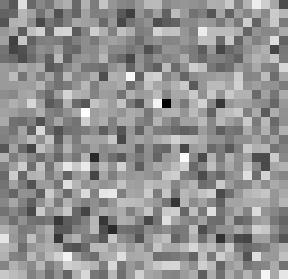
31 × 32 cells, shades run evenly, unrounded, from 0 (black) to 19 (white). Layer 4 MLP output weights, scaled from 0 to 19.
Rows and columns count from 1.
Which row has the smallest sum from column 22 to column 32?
27
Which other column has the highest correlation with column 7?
12
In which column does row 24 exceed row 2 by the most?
24
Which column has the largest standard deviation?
8
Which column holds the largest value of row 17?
28
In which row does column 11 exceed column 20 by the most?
23
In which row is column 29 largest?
1
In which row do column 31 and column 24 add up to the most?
5
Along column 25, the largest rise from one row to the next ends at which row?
13
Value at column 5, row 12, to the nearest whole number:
12
